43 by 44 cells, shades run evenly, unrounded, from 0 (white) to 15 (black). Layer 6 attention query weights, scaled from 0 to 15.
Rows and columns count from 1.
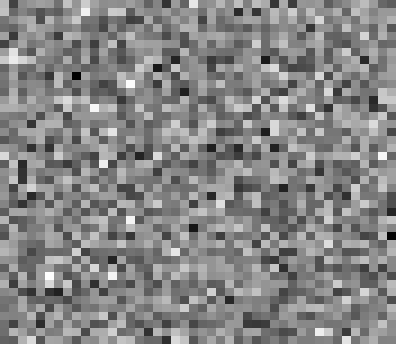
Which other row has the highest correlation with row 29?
21
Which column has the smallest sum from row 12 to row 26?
43
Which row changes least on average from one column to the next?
39
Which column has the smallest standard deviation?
23
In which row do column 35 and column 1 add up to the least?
20
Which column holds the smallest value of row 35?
6
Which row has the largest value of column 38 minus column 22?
1
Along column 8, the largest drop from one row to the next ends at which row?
36
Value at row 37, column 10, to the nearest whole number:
9
